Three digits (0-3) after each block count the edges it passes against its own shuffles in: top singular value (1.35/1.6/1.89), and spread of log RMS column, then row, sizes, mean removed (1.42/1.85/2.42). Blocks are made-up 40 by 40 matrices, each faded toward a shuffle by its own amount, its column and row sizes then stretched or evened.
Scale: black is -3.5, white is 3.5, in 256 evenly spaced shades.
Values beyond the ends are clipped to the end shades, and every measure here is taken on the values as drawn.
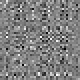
3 2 2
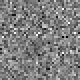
1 0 1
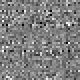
1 1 3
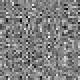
3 2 1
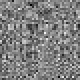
2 0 0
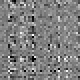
3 3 2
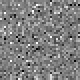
2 2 0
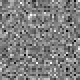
3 0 1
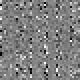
2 3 1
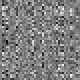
3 3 0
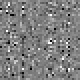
2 2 1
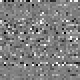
2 0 3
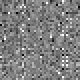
1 2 0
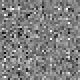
0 2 1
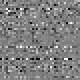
2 0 3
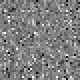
0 1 0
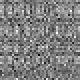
3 1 0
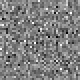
2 0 1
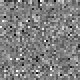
0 0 2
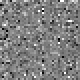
0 2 1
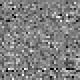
2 0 2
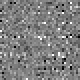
2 1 1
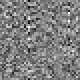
3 2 0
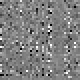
0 3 1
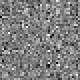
2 1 0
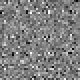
2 0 1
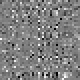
3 1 1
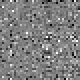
2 1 1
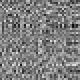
3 0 2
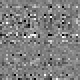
2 2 3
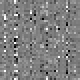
2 3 1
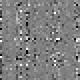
0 3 1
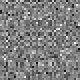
3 0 0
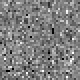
1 1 0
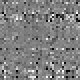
3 2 3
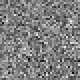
0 0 1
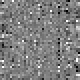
1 2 0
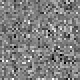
0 1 2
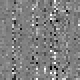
0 3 1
